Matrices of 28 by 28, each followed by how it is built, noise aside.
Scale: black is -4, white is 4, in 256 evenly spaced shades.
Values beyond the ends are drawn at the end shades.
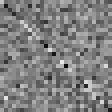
diagonal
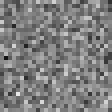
noise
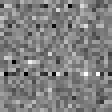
uneven rows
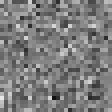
low rank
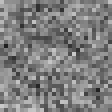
smooth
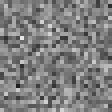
noise
